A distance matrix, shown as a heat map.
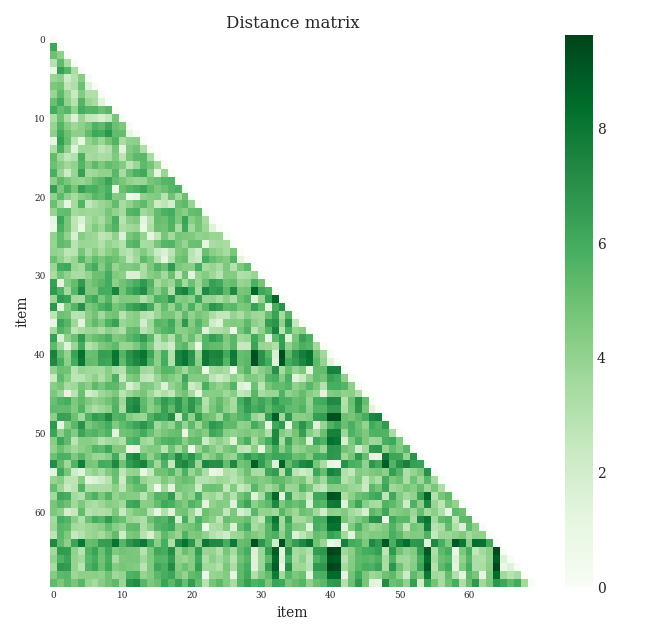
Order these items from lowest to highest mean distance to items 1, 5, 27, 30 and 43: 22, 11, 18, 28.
28, 11, 18, 22
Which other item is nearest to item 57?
15
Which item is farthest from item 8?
48
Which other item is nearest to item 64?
40
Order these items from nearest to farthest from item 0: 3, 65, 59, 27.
3, 65, 27, 59
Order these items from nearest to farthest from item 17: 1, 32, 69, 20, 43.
32, 1, 43, 20, 69
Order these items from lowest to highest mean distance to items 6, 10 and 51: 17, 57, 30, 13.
57, 13, 17, 30
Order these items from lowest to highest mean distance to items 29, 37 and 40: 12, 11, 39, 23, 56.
56, 23, 39, 11, 12
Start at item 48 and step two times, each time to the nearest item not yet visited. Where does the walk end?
18
